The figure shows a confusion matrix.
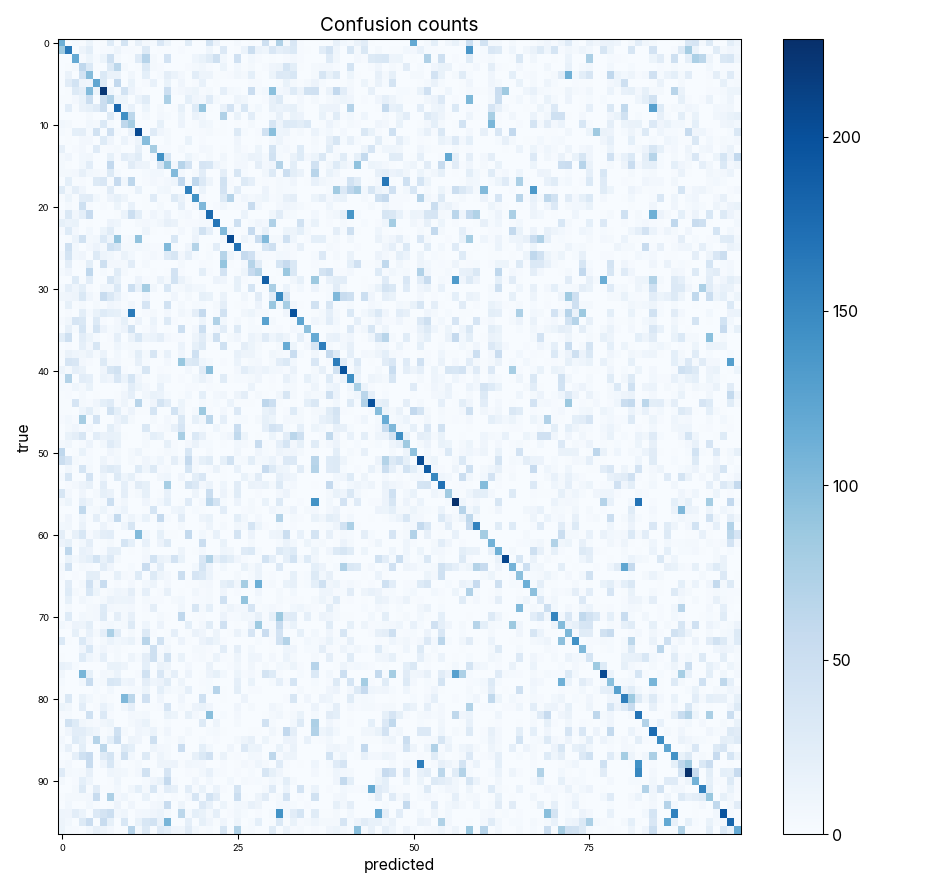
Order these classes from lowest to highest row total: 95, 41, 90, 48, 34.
90, 41, 34, 48, 95
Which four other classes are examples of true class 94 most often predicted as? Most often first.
87, 31, 45, 69
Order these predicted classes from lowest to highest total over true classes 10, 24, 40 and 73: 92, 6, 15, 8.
15, 92, 6, 8
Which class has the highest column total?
84
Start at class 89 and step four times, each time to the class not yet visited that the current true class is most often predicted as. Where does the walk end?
1
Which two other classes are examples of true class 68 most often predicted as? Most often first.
26, 23
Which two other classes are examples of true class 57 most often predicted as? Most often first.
88, 3
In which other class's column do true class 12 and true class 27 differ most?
23
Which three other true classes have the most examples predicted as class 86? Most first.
95, 93, 73
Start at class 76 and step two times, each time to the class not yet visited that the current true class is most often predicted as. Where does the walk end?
92
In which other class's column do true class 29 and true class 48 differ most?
56
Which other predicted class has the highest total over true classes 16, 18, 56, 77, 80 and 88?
82
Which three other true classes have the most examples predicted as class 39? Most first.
31, 18, 6
